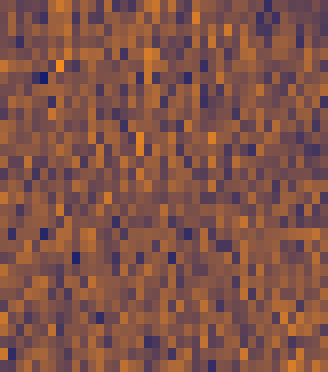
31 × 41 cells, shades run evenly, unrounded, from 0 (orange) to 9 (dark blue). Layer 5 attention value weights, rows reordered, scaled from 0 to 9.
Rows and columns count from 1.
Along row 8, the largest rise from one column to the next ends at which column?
26
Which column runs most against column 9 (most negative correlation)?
23
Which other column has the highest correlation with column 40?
3
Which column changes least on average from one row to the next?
34
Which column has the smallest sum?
12
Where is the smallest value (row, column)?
6, 8
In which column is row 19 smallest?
31
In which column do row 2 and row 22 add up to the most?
10
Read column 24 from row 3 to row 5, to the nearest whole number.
5 7 4
